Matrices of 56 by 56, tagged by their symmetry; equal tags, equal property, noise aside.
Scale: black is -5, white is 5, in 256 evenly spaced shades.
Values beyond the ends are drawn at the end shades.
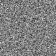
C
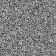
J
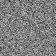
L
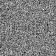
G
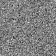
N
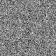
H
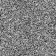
G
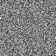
C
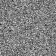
C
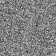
C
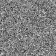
L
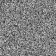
H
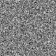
G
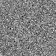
L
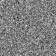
N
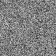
H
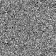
G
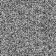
G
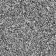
L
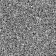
N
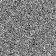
N
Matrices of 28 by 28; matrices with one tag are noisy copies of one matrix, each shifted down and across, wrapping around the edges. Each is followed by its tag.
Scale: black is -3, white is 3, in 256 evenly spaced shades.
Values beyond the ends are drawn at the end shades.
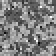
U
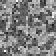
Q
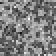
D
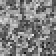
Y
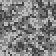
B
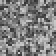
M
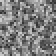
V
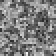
D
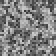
V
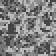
Q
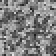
Y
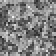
Q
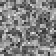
D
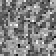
Y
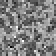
M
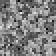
U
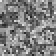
U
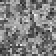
Y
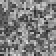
M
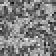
B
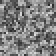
D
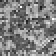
Q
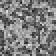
D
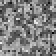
M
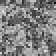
B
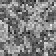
B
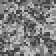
B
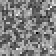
M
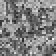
B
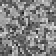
U
